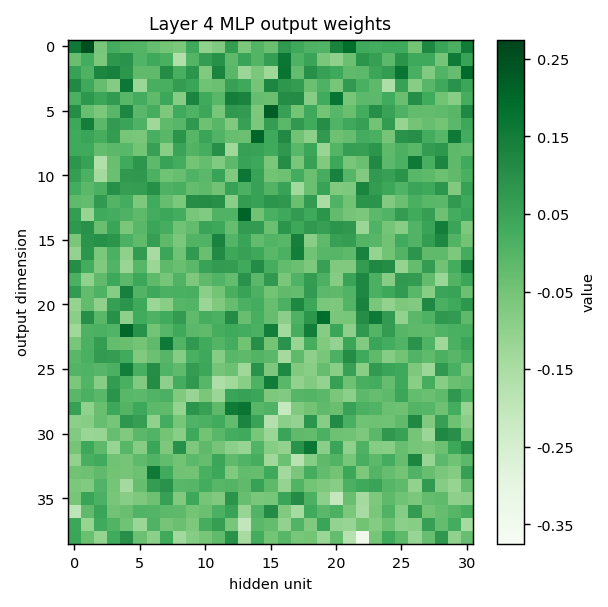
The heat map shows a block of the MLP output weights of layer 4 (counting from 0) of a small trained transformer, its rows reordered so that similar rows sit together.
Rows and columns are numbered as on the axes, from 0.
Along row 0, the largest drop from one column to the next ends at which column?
2
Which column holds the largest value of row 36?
15
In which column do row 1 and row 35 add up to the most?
16
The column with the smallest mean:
8
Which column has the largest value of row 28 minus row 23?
13
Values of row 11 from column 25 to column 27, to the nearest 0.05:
0 0.05 0.05
